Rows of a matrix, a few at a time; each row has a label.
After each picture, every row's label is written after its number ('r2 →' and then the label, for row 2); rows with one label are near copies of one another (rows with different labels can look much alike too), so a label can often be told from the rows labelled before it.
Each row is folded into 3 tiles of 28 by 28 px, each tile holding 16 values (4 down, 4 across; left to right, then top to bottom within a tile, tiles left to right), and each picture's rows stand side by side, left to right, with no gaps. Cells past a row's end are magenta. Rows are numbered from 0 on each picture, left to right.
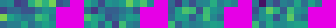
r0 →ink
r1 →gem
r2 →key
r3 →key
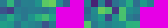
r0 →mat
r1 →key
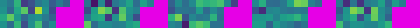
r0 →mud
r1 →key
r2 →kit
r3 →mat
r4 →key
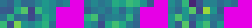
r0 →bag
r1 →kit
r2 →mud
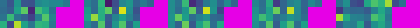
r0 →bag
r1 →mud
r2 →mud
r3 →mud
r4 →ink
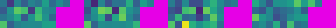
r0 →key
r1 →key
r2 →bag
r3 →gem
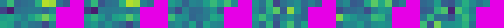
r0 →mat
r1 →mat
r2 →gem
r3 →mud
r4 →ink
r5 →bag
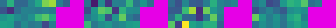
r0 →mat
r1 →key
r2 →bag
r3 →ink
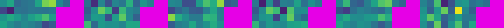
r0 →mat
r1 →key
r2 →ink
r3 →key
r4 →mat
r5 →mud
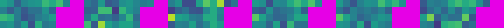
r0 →gem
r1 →bag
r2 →ink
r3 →gem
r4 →gem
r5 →kit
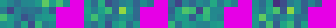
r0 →gem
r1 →mud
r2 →key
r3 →mud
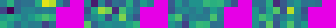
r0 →mat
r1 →key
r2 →kit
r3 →mud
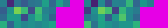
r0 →key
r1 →key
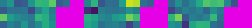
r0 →ink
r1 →mat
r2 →kit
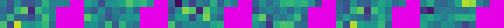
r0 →bag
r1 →gem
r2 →key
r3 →kit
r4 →bag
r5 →mat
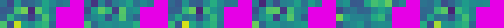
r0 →bag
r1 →key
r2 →bag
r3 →key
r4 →ink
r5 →bag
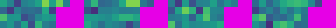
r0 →gem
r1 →mat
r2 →key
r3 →kit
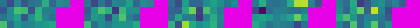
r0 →key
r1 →key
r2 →bag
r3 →mat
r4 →mud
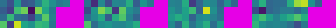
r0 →bag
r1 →key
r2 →mud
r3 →mat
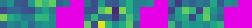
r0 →ink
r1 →bag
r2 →key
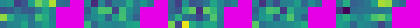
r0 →ink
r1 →key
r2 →bag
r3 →key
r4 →mat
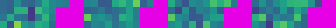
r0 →bag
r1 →ink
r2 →gem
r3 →kit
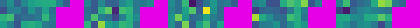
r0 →kit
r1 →bag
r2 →mud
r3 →ink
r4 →mat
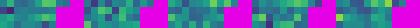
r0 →mat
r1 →key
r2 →gem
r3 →kit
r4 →ink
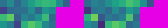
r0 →kit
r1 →kit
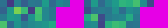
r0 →key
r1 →kit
